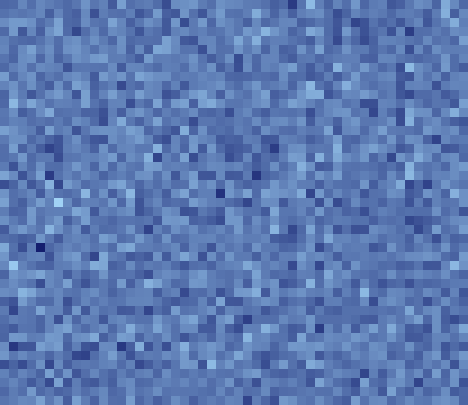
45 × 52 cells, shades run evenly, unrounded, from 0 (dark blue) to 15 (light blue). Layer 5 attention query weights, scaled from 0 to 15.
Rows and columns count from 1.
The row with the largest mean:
12
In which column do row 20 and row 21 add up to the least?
29
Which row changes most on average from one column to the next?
22
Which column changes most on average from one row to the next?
36
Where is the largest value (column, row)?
7, 23
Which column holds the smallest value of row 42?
41
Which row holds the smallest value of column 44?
18
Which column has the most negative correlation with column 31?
47
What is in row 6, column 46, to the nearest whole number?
4
